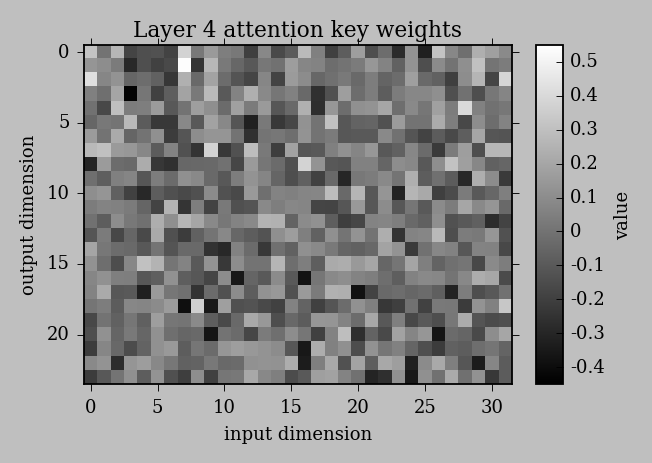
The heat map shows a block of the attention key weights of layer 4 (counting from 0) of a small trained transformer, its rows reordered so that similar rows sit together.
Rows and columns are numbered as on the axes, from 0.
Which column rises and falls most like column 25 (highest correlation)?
18
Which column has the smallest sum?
6
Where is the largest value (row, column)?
1, 7
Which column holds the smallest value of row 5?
12
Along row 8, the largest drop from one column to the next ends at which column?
5
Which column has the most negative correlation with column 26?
19
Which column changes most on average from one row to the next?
29
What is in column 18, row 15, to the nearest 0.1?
0.2
